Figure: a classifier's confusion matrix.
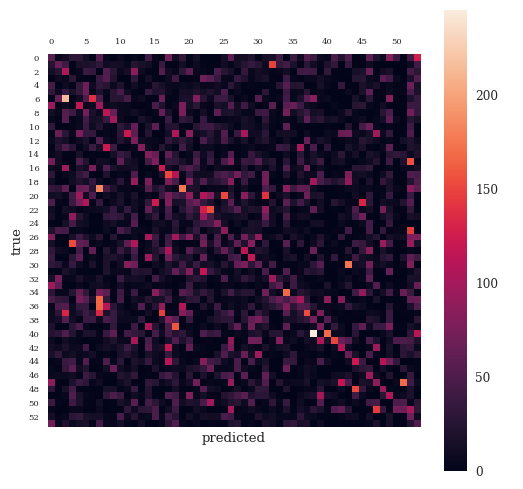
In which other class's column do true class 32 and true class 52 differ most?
1
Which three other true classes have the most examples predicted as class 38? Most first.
40, 18, 6
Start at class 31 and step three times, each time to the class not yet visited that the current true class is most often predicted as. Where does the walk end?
3
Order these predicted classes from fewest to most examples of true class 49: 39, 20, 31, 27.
31, 27, 20, 39
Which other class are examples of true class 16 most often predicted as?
2
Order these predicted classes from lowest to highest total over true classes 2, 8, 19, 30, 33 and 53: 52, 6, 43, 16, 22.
22, 6, 16, 43, 52
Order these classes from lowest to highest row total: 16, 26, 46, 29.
46, 16, 29, 26
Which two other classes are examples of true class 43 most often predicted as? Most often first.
30, 28
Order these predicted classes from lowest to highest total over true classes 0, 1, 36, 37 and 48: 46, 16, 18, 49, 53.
18, 46, 49, 53, 16
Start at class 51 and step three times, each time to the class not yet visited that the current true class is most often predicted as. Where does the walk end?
17
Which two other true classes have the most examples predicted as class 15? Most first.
21, 34
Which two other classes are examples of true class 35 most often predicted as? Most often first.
7, 36
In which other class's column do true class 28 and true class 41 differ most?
39
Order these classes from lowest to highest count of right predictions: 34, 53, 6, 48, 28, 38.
53, 38, 48, 28, 6, 34
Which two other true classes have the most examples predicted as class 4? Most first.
7, 20
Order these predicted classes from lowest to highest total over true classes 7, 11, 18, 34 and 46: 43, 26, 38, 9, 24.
9, 24, 38, 43, 26
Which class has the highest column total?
52
